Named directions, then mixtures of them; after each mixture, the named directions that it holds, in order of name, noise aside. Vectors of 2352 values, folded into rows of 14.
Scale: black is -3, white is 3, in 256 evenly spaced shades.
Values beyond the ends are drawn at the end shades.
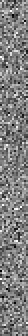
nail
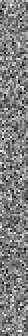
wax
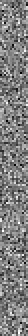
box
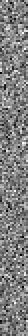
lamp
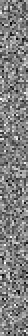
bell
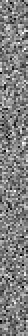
lamp.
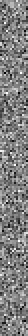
box, wax.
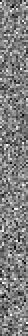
box, nail.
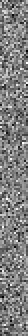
lamp, nail.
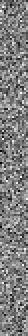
wax.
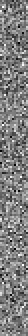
box, lamp, wax.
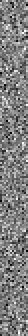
box, lamp.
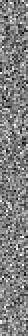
lamp.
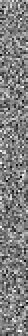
bell, wax.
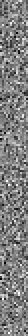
bell, nail.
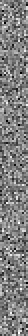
box.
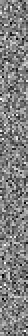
bell.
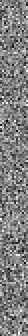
bell, box.
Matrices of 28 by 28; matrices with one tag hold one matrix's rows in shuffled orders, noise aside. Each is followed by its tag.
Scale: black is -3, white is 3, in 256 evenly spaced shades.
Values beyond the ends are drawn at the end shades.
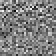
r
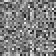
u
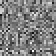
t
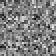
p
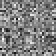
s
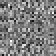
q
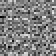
p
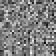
u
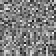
u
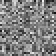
s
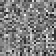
u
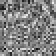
p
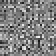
q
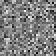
u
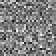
r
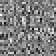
q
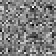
t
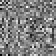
t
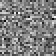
s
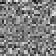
p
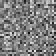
u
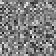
t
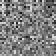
s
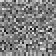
r
